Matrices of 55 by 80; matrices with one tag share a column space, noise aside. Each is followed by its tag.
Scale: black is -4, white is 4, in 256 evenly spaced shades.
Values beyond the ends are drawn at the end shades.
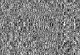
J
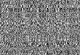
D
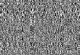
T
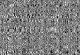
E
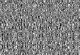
J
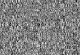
J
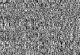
J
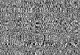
D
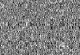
J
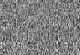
J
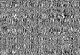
E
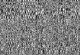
T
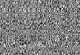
D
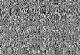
T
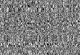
D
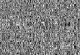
J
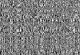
E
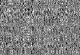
T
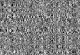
E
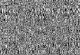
T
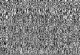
T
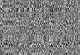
D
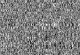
J
